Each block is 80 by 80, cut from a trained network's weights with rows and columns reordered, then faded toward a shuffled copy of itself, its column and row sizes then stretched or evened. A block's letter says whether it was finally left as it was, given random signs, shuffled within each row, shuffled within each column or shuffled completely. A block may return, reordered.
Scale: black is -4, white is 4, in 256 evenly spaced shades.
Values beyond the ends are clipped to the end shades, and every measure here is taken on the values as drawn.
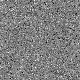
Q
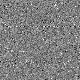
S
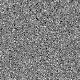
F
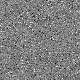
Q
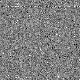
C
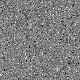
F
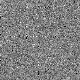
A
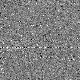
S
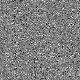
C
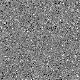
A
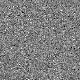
A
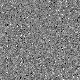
F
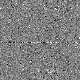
C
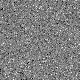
Q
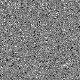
C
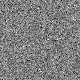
Q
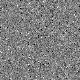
F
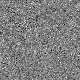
Q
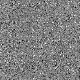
A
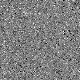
A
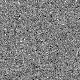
F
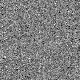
F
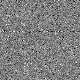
S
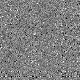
C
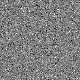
F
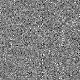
C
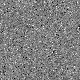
Q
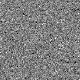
C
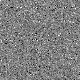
S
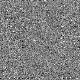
A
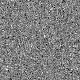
Q
